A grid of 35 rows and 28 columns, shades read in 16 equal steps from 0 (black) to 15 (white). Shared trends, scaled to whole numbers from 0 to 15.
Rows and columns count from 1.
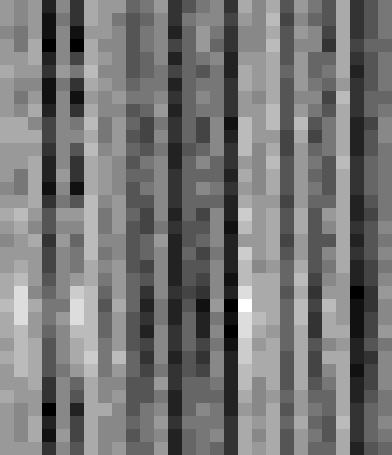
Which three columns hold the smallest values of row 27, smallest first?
17, 26, 13
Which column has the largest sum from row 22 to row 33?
18
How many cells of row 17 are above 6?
17
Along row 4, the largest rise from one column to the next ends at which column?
7
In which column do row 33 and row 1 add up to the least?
4
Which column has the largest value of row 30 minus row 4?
6
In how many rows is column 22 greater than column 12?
28
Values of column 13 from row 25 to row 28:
2 3 3 2
